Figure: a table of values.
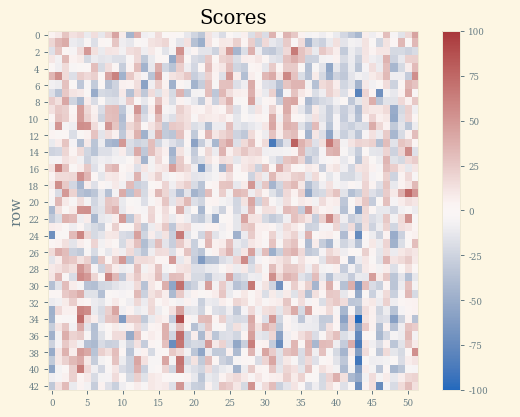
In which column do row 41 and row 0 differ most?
40
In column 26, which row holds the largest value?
19
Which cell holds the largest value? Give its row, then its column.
34, 18
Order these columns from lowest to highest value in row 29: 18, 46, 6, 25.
46, 6, 18, 25
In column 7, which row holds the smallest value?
31
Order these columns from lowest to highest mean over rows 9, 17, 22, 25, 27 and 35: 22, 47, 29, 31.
22, 29, 31, 47
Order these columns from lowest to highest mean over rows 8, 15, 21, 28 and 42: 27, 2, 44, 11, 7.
7, 27, 11, 44, 2
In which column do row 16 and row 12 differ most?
17
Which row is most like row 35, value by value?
42
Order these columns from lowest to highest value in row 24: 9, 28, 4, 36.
9, 28, 36, 4
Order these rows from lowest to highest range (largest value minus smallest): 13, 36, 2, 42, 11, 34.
11, 2, 42, 36, 13, 34
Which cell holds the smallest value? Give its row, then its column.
34, 43
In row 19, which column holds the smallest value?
36
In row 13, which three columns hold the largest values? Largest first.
34, 39, 10
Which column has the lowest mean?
43
